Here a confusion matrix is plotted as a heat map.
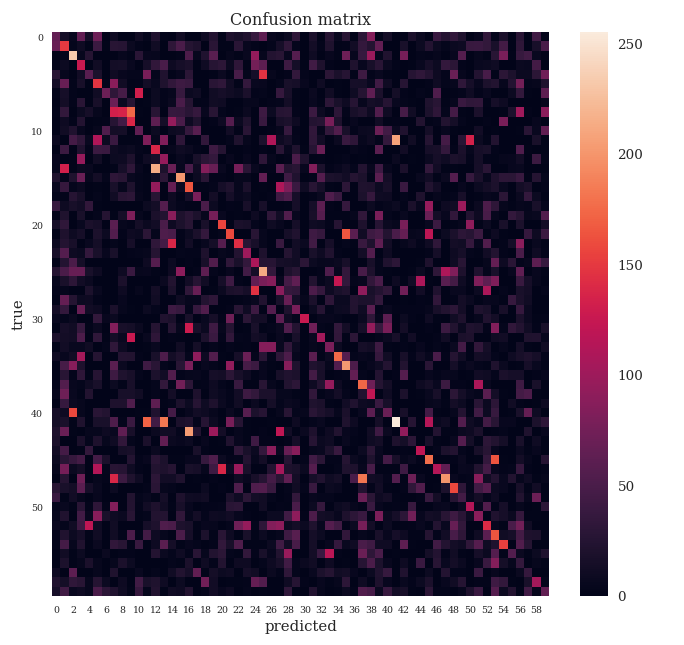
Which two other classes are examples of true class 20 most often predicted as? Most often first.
50, 42
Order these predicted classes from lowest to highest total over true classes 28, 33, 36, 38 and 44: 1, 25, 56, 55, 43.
43, 55, 56, 25, 1
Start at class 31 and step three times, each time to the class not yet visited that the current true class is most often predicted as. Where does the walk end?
24
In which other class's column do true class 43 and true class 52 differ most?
4
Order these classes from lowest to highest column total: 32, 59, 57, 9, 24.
57, 59, 32, 24, 9
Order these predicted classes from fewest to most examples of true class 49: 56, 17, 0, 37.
17, 56, 0, 37
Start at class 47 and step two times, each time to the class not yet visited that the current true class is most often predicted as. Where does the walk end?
51
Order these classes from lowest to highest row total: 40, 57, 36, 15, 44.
57, 36, 44, 40, 15
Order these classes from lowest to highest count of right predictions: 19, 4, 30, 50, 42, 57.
57, 4, 19, 42, 50, 30
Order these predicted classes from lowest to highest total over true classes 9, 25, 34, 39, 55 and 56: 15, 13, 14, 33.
13, 14, 15, 33
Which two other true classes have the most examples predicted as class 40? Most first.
31, 30
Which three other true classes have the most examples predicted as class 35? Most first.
21, 2, 34
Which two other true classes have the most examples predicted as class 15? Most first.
25, 37
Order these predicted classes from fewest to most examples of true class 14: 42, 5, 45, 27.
5, 42, 45, 27
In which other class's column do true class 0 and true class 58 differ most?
38
